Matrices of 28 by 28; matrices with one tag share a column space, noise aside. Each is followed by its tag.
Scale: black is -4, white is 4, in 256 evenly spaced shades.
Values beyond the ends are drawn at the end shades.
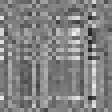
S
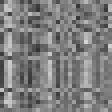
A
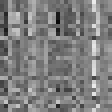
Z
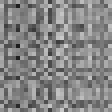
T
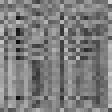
S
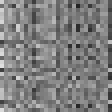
T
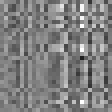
A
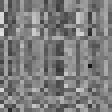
Z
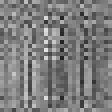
S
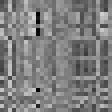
Z
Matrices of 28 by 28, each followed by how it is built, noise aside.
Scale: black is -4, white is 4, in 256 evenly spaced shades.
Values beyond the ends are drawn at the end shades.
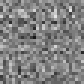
low rank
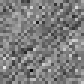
Hankel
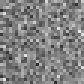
repeating rows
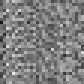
repeating rows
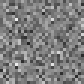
repeating columns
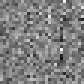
uneven columns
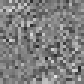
block diagonal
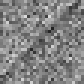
Hankel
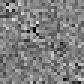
block diagonal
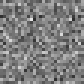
repeating columns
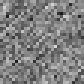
Hankel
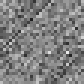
Hankel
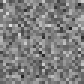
repeating columns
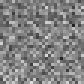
repeating columns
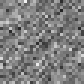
Hankel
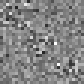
block diagonal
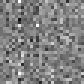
uneven columns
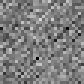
Hankel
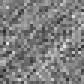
Hankel
